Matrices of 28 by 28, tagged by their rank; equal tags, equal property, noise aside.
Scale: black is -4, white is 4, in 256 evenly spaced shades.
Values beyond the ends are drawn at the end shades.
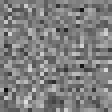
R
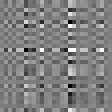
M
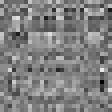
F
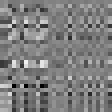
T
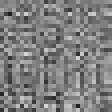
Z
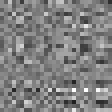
F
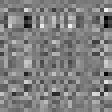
T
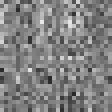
Z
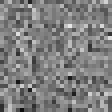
R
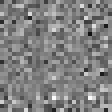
R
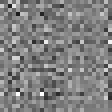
Z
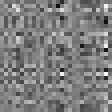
Z
